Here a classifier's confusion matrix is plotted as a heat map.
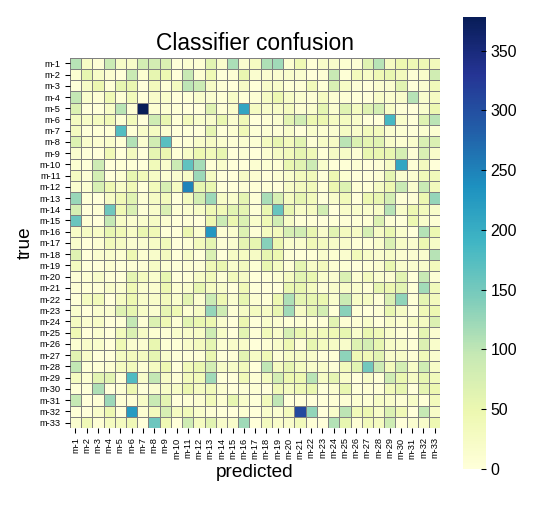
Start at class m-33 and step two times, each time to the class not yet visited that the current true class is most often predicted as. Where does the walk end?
m-9
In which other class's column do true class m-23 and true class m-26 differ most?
m-25
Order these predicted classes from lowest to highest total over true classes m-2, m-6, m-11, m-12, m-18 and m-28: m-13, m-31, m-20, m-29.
m-31, m-20, m-13, m-29
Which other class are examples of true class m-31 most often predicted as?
m-4
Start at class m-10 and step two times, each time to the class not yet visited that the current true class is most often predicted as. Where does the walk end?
m-3
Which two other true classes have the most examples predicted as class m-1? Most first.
m-15, m-13
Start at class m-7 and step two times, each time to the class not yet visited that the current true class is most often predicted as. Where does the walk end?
m-16
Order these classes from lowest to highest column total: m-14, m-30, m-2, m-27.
m-2, m-14, m-27, m-30
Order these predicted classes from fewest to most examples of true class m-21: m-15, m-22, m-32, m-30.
m-15, m-22, m-30, m-32
